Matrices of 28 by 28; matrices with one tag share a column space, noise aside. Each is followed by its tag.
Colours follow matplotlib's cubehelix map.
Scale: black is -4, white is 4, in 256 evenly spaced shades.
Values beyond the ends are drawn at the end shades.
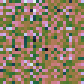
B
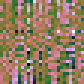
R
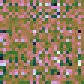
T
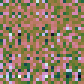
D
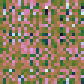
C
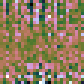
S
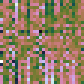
R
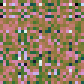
T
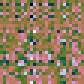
T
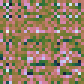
T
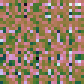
T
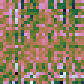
S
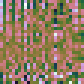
S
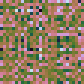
B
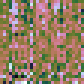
S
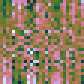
R
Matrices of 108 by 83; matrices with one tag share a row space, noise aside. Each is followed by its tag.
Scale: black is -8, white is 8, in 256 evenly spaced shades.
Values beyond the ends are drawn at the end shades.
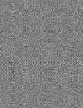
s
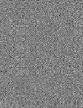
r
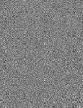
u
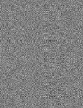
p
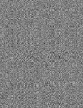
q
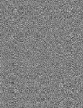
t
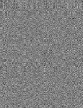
u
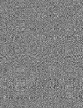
r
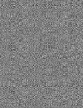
s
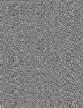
t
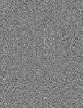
u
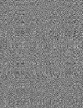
r
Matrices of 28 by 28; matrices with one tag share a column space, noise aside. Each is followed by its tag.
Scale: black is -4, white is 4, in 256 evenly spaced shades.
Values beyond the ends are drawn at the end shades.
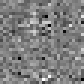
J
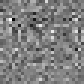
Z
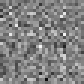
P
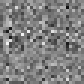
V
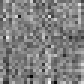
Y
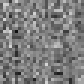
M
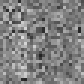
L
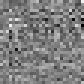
Z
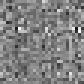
L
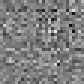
Z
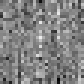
M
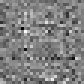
J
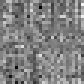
Y
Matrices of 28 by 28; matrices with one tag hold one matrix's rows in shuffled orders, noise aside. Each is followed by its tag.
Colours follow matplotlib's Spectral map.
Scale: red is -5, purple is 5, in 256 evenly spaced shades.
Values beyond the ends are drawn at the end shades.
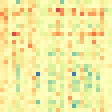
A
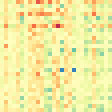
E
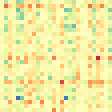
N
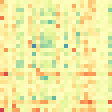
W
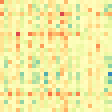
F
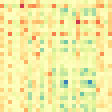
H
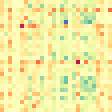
H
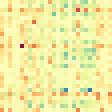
H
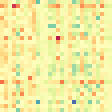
A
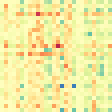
E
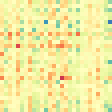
F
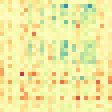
H
